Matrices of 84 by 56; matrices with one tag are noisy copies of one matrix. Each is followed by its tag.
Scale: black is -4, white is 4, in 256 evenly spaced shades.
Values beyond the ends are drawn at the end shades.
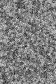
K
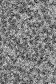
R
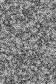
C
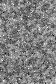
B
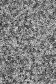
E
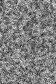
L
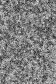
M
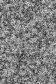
C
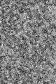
R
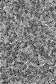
K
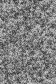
B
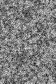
C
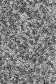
R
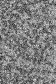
R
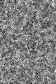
L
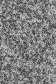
R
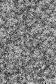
B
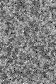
K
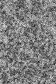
K
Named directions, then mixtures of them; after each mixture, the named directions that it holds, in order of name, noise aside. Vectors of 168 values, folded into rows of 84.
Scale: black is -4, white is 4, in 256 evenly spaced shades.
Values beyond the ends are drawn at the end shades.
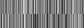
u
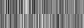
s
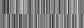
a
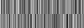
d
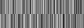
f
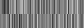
a.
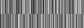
d, f.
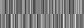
f.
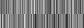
d, f, u.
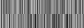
d, u.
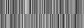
f, s.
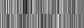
s, u.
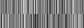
u.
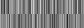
a, d, f.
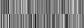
a, d, u.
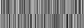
d.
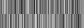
a, s, u.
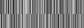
f, s, u.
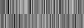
a, f, s.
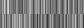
a, u.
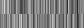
a.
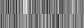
a, s, u.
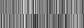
u.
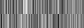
s, u.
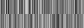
d, s.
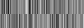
a, d, s.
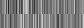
s.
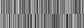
d.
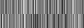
u.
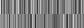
d.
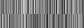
u.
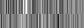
s, u.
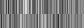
s, u.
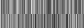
d, f, u.
